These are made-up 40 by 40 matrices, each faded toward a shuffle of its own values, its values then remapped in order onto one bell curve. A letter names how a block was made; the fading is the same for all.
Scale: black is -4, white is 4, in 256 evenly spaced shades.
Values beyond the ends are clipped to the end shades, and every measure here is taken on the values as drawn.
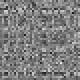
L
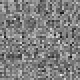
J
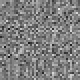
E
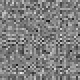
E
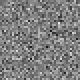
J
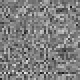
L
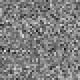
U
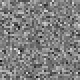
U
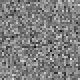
U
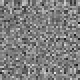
E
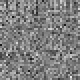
J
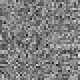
J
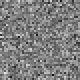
U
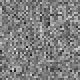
J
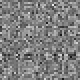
L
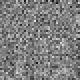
J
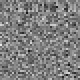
J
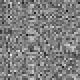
E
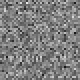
J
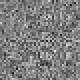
E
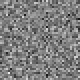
J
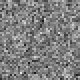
U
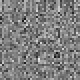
E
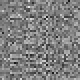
E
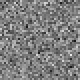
U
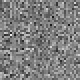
E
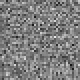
J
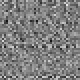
L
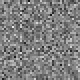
J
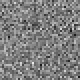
U
